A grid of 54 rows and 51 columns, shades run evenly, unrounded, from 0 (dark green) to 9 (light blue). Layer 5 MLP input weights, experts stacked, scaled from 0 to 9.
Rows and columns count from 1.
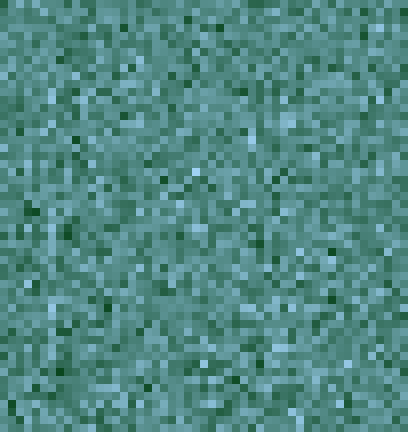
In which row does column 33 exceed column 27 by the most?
54
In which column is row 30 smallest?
9
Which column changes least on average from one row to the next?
20
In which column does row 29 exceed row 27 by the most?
4
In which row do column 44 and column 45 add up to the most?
46
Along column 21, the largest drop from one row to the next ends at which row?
23
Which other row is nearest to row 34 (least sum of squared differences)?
45
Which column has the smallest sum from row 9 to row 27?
35
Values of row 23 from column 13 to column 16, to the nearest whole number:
7 5 4 2
